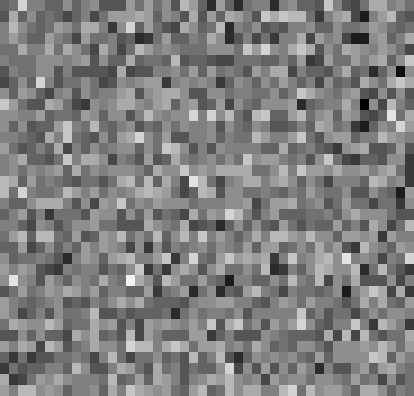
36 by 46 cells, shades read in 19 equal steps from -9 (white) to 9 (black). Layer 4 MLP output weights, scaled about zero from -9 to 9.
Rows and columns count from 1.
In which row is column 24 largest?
1
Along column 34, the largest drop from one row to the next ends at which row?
11
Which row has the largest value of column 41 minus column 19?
10
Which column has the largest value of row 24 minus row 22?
31
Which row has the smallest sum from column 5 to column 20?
32
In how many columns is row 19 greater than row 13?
21
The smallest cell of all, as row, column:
26, 15
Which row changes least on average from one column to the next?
28
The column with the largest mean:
4
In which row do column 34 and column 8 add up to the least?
13
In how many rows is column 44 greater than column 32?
14
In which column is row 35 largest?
2
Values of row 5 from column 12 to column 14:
-3 0 4
